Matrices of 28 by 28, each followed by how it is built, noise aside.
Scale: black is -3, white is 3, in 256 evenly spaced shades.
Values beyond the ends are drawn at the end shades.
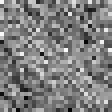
Toeplitz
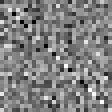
diagonal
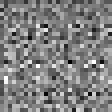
repeating columns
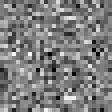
low rank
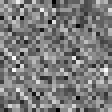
Toeplitz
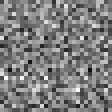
repeating columns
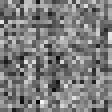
blocks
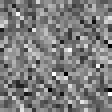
Toeplitz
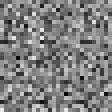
repeating columns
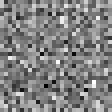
repeating columns
